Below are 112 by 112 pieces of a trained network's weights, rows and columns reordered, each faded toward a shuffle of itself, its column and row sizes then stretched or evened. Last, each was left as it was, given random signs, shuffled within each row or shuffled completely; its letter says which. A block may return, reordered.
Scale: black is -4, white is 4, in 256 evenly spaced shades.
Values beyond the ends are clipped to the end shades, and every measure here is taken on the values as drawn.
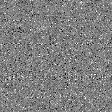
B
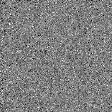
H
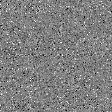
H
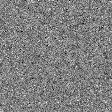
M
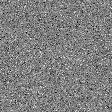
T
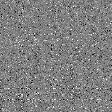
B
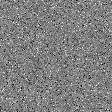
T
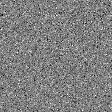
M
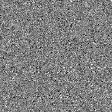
H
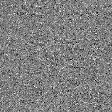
B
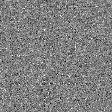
H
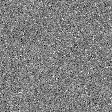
T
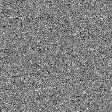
H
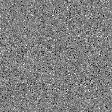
B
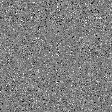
H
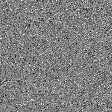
M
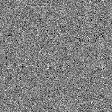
B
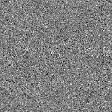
B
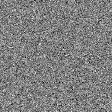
M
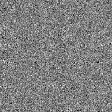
B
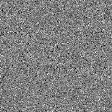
B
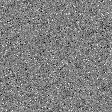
T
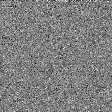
M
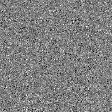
H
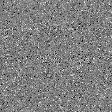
H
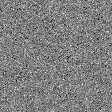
T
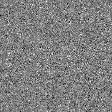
H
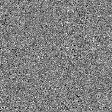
B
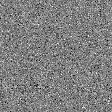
M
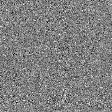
H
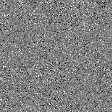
H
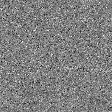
M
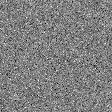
T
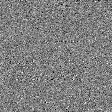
M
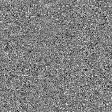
H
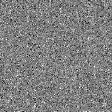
B
